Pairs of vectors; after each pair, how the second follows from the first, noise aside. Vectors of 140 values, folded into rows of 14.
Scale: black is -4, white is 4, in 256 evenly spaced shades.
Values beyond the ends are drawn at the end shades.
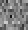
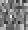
negated.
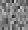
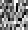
wrapped around, scaled up.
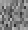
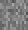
reversed, negated, shrunk.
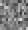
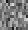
wrapped around.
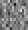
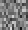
shuffled.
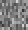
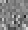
wrapped around, negated, partly zeroed.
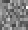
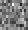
wrapped around.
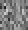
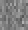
reversed, negated, shrunk.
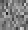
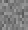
reversed, negated, shrunk.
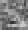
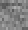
reversed, negated, shrunk.
